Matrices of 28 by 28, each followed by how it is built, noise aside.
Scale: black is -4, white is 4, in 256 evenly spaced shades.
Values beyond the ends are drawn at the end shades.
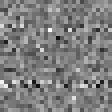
uneven rows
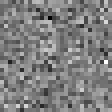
low rank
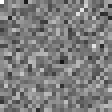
Hankel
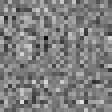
low rank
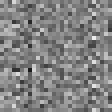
repeating rows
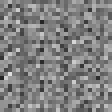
repeating rows
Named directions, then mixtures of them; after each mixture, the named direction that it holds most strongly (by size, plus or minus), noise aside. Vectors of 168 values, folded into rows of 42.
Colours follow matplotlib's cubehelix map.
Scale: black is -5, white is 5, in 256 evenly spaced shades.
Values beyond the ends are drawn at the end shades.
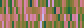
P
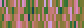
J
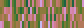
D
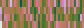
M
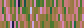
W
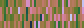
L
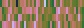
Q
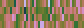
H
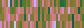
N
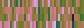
N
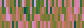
W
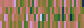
L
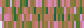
M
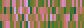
D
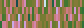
Q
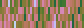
N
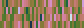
L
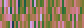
W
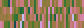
D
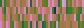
P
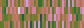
L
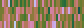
N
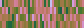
H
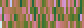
M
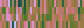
W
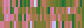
N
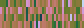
L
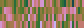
D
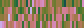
D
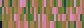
M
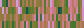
Q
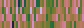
W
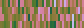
N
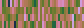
N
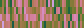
P
